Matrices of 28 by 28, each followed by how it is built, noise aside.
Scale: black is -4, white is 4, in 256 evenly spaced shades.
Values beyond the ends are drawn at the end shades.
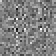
low rank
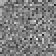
low rank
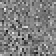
lower triangular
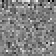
uneven rows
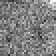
smooth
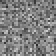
blocks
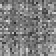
blocks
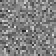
blocks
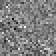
lower triangular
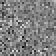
lower triangular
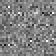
uneven rows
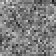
smooth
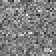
uneven rows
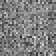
blocks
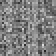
blocks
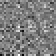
low rank
